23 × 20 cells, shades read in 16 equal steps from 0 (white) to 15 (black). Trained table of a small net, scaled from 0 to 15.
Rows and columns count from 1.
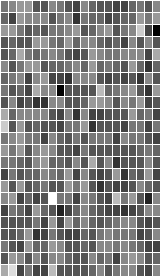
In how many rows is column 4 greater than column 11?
11
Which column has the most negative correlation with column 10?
20
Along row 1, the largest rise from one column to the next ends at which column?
5
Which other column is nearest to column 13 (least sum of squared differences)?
16
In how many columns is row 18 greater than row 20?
9
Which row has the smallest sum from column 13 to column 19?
3
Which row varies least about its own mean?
12
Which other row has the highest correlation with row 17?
23
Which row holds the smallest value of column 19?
15
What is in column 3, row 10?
7
